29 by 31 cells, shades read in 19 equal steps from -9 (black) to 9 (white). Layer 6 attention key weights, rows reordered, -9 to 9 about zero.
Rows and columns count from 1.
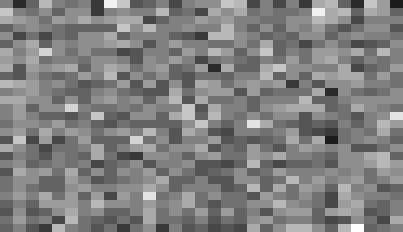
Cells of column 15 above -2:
21
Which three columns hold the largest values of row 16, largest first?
20, 16, 30
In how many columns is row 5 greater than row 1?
15
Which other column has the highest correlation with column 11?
7
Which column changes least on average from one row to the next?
19
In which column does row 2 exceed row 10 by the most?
1
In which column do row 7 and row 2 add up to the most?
25
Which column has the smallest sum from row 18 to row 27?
26
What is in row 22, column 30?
2
